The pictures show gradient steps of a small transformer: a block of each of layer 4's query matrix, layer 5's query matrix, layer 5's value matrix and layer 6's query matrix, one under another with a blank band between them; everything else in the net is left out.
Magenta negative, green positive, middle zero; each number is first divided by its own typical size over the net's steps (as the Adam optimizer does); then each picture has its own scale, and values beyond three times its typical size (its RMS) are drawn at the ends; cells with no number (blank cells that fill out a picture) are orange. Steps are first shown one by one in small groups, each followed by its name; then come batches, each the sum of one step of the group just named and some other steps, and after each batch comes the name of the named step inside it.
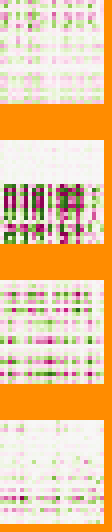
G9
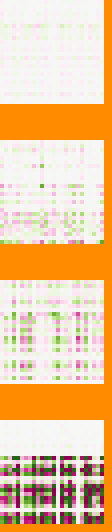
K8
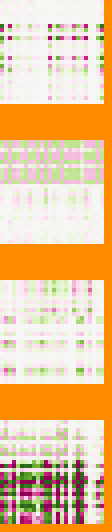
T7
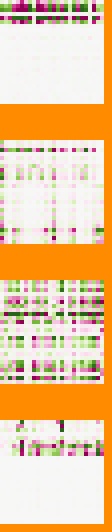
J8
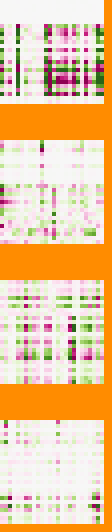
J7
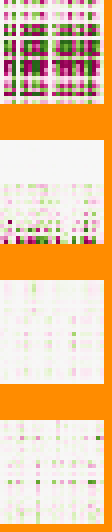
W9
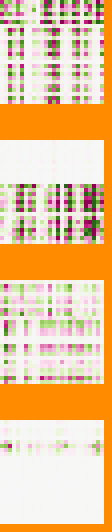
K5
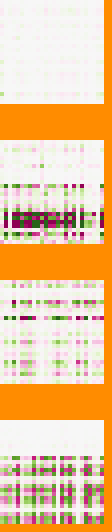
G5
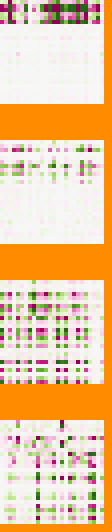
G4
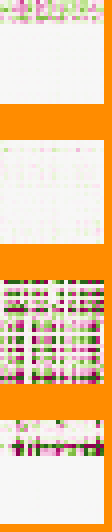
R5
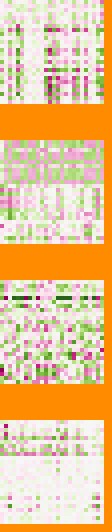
J7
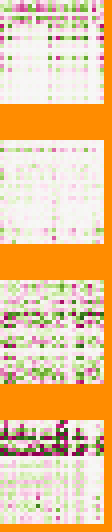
J8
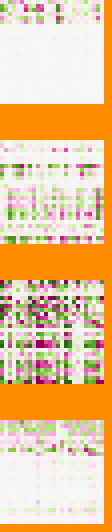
J8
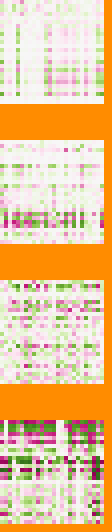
G5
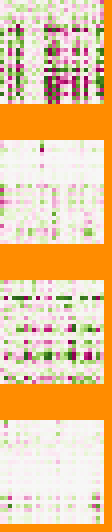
J7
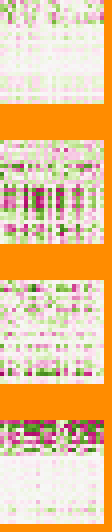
G9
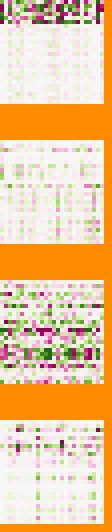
G4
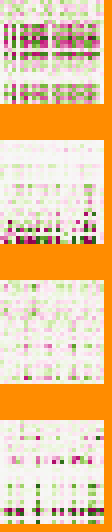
K5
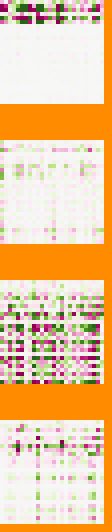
G4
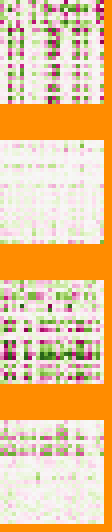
G4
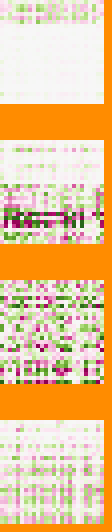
G5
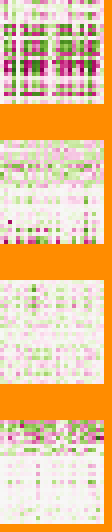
W9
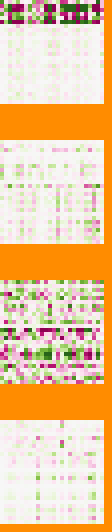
G4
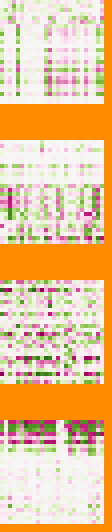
J7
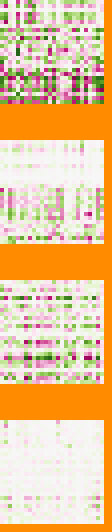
J7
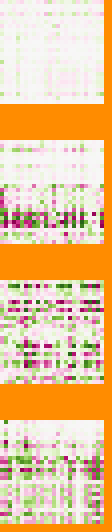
G5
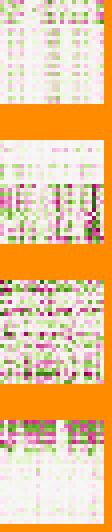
K5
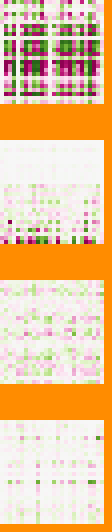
W9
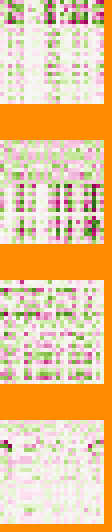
K5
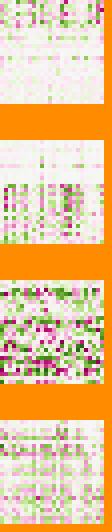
G9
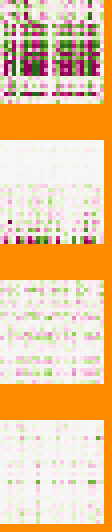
W9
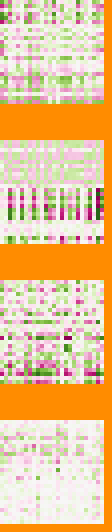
G4
